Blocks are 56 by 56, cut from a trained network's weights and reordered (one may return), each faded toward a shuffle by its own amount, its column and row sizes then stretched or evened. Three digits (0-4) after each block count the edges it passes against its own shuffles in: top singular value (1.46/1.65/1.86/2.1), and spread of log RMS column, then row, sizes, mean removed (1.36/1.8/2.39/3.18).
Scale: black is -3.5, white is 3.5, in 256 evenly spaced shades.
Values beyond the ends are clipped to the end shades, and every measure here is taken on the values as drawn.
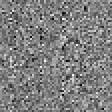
0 2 1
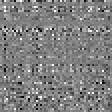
3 2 4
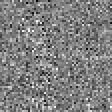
0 2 1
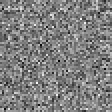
1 0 0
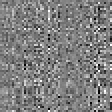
4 4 1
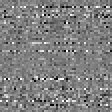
0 1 4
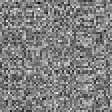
4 0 0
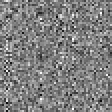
1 2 0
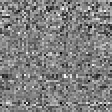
3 1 3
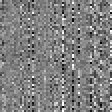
4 4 0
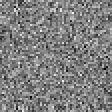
0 0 0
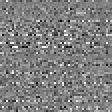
2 1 4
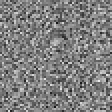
3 0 0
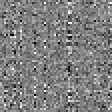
2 3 1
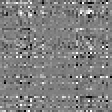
2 3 4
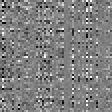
4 4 3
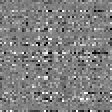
3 2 4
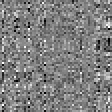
4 4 0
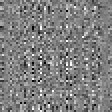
4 4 2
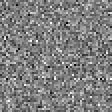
1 0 1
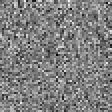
1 1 0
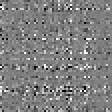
1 3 4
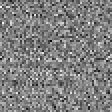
3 0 2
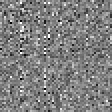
2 3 1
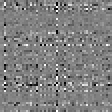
4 3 4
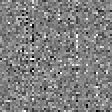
0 3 1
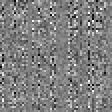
2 4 1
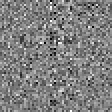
2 2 2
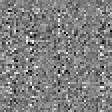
0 3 2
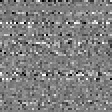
1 0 4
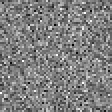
0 0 0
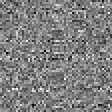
3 1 2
